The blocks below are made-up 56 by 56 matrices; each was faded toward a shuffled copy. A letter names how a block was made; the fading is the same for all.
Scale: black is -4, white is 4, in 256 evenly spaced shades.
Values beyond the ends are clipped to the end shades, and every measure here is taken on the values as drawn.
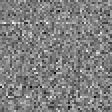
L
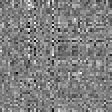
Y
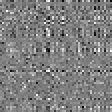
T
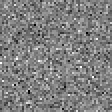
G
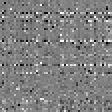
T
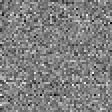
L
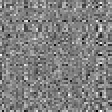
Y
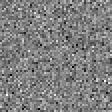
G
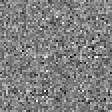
L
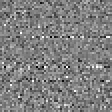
L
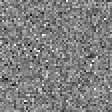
G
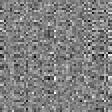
Y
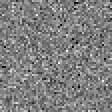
G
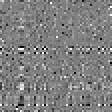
T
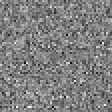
L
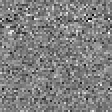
L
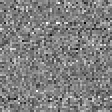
L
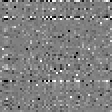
T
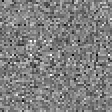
L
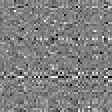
T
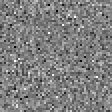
G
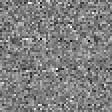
L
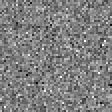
G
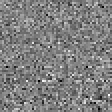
L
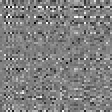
T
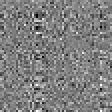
Y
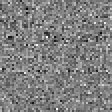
L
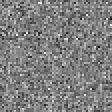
L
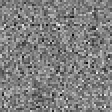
L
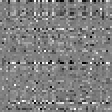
T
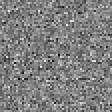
L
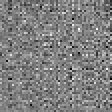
Y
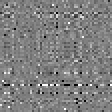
T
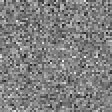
L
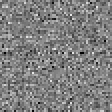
L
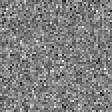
G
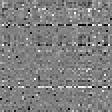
T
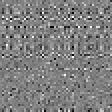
T
